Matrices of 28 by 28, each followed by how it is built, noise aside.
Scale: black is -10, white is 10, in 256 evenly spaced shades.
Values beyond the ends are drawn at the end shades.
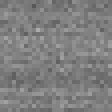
blocks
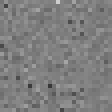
sparse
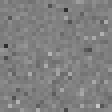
sparse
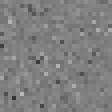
sparse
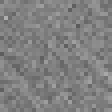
Toeplitz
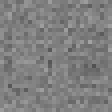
blocks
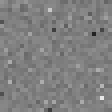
sparse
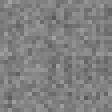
blocks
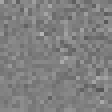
upper triangular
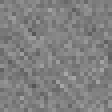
Toeplitz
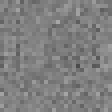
low rank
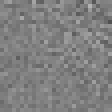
upper triangular
